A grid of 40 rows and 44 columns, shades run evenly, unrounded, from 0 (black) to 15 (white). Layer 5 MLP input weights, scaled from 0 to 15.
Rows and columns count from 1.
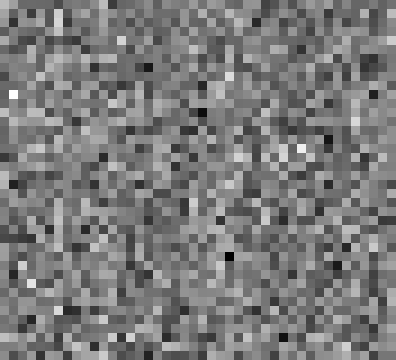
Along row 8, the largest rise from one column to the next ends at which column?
18
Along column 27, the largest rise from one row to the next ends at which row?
17
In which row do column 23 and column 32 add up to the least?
38
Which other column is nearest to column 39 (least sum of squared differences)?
29
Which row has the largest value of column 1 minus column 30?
1
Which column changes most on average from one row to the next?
37
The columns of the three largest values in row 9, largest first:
26, 5, 40
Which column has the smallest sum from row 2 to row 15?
34
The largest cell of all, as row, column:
11, 2
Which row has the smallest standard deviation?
4
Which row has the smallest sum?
15
